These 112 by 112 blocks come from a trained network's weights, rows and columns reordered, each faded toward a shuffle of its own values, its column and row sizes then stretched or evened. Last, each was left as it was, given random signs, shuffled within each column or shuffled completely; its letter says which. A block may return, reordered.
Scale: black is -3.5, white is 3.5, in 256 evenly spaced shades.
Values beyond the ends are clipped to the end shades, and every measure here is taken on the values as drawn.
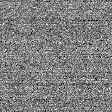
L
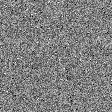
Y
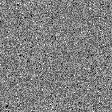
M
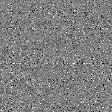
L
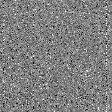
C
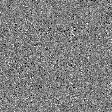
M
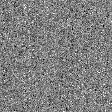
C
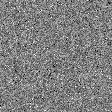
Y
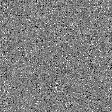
C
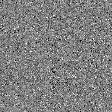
M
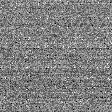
L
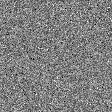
Y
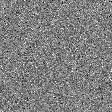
Y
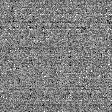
L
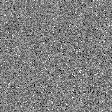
M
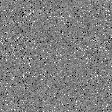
M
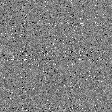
M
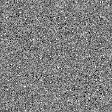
M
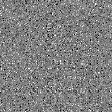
L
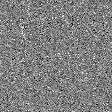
M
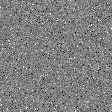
Y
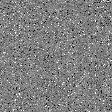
C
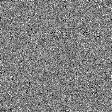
M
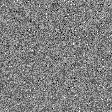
M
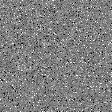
M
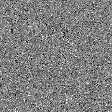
C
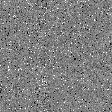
C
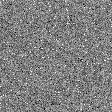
Y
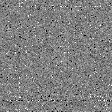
M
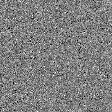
M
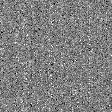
C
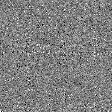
M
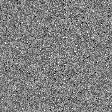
C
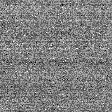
L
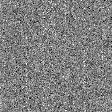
C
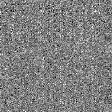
L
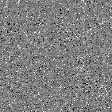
M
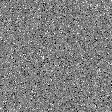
Y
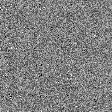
M
